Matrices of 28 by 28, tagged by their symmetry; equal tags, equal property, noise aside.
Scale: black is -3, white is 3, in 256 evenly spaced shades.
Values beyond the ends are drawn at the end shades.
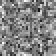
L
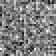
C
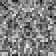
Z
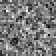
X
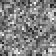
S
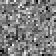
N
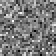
S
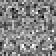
Z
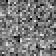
X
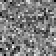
N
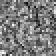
N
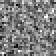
C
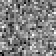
N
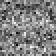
Z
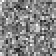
L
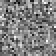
C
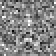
Z
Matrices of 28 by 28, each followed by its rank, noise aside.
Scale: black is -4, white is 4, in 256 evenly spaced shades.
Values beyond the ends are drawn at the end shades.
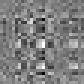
two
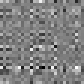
three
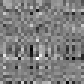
three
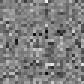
six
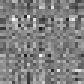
four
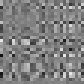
two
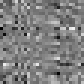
four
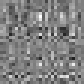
two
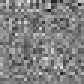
six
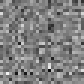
six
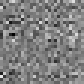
five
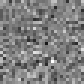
six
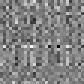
three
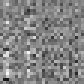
four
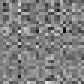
three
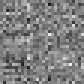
six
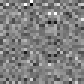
four
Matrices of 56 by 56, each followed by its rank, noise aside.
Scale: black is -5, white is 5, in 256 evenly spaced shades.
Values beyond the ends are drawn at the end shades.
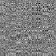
six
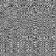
six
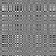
one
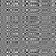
two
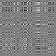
two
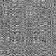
six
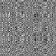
four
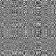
four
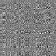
six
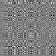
two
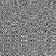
six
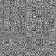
six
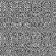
six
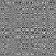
three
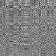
four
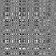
two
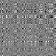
three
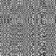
three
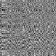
six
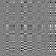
one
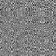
six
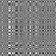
one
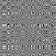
three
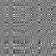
two
